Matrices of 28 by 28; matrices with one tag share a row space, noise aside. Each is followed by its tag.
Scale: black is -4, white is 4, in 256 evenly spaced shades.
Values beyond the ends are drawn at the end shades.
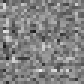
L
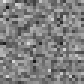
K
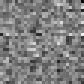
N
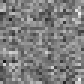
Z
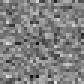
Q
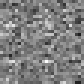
Z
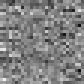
Z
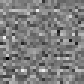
L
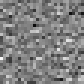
N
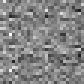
Z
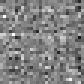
Z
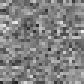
K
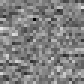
K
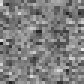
N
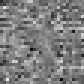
K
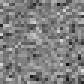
N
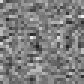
N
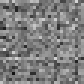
L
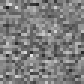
Q
